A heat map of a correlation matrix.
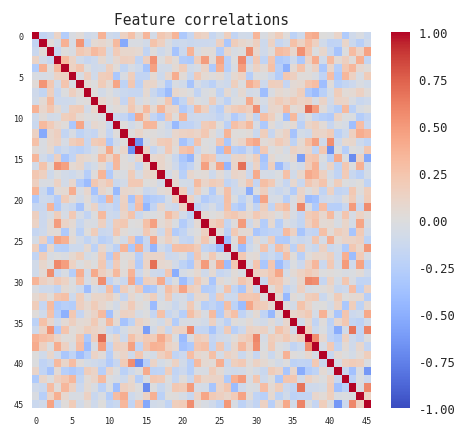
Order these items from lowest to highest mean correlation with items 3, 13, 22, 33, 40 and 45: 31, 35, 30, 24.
35, 24, 31, 30
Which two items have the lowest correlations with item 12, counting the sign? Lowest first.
1, 35
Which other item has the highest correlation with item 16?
28
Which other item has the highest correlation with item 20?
31
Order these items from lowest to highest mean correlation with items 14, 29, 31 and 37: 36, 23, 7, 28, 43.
7, 28, 23, 43, 36
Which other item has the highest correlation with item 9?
37
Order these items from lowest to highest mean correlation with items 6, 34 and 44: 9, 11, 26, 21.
21, 26, 9, 11
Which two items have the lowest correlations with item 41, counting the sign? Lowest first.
45, 36
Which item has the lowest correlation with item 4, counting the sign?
34
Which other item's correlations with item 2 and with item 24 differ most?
36
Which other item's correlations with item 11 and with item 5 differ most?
19
